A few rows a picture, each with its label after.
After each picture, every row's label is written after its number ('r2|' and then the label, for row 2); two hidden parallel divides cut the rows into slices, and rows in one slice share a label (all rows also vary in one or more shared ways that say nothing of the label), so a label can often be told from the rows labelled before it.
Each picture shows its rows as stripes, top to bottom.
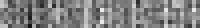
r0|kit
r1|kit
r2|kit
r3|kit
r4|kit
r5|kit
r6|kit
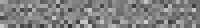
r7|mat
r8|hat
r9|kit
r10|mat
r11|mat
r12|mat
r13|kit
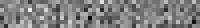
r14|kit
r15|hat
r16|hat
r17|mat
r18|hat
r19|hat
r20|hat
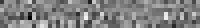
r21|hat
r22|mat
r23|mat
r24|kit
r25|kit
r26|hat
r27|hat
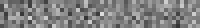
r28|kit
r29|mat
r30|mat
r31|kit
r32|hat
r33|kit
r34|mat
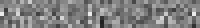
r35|hat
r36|mat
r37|mat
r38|kit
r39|hat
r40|mat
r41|hat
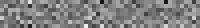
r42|hat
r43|kit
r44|mat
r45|mat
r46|kit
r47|hat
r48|kit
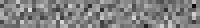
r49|mat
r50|hat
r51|hat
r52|kit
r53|kit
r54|hat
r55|mat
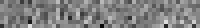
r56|kit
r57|mat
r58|mat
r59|mat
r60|kit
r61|kit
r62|hat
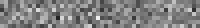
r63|mat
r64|mat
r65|hat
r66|mat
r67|hat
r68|mat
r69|kit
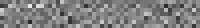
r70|mat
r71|hat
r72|kit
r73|mat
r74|mat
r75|kit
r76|hat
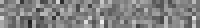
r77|kit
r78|mat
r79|mat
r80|hat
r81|kit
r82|kit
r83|kit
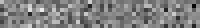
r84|mat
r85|hat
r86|hat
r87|kit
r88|mat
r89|mat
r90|hat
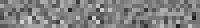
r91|mat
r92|mat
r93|kit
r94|mat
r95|hat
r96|hat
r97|mat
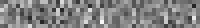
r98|hat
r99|hat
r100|kit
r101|kit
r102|kit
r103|kit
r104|hat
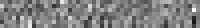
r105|mat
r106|mat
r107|kit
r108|mat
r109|hat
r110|hat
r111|hat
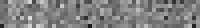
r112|hat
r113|mat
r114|mat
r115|mat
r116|hat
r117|mat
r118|hat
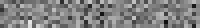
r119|kit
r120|hat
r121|mat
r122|hat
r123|kit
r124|hat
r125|hat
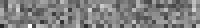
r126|mat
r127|mat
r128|kit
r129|mat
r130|mat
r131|kit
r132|hat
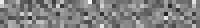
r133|kit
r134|kit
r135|mat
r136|hat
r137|kit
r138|hat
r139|mat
